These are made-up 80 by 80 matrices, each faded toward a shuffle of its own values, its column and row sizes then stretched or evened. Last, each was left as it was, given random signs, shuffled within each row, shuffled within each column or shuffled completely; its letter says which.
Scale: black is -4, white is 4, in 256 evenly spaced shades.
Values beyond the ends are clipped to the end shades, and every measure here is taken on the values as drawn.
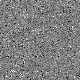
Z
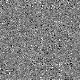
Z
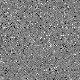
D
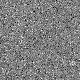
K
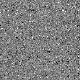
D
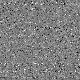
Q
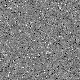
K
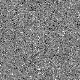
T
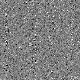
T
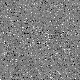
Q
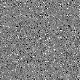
D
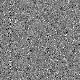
T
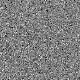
T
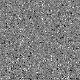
Z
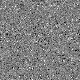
Q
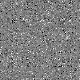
Z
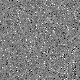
T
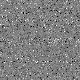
Q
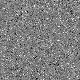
K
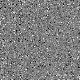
Z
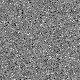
K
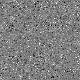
Q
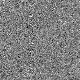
T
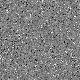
K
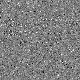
Q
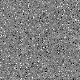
T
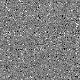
D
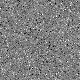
K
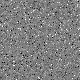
K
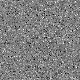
Q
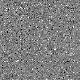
D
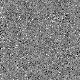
Z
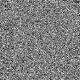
Z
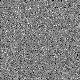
Q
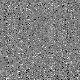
D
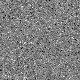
K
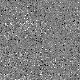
Z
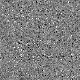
Z
